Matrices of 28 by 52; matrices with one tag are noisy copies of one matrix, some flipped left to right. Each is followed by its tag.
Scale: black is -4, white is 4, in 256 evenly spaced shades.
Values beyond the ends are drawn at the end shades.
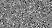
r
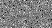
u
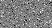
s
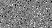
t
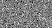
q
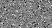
r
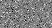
s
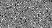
t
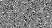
s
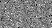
t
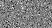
r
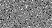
u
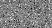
q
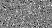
r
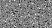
q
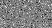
u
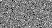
s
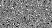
r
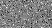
u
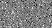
t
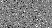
q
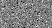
q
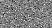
s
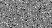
s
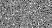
r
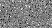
u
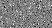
r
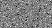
s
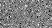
u
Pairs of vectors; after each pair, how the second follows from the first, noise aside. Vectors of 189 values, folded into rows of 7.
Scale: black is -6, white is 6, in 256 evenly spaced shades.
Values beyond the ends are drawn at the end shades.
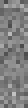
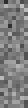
copied.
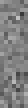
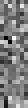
wrapped around, negated, scaled up.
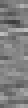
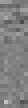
reversed, partly zeroed.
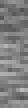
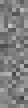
sign-scrambled.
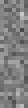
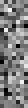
wrapped around, negated, scaled up.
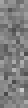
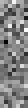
wrapped around, negated, scaled up.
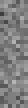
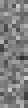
shuffled.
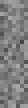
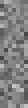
copied.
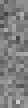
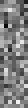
wrapped around, negated, scaled up.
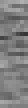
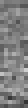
reversed, negated.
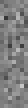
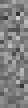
sign-scrambled.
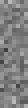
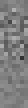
reversed, partly zeroed.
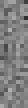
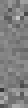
reversed, partly zeroed.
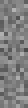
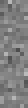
reversed, partly zeroed.
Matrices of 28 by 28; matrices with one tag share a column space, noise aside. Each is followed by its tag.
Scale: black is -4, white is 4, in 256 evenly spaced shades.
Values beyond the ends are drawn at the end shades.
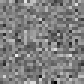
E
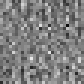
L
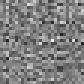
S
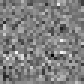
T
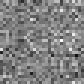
E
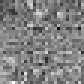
L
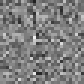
S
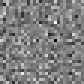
S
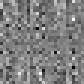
L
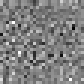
T
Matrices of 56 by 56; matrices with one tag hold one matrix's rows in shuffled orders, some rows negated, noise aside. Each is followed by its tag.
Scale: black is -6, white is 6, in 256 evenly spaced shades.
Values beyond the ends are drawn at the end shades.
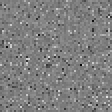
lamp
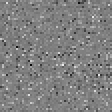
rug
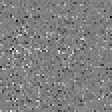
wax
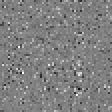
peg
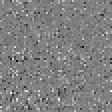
wax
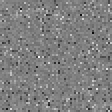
lamp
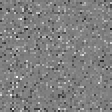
wax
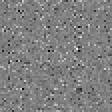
peg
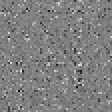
peg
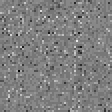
peg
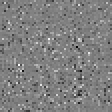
peg
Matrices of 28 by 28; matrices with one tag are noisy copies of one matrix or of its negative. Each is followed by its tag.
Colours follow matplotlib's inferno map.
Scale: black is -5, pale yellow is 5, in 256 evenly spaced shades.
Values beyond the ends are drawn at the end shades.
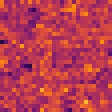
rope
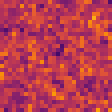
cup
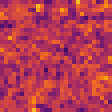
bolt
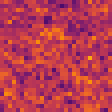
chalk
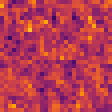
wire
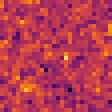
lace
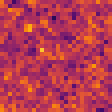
wire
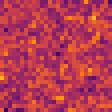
cup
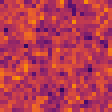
rope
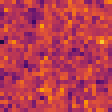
rope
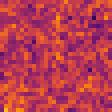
cup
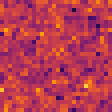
cup
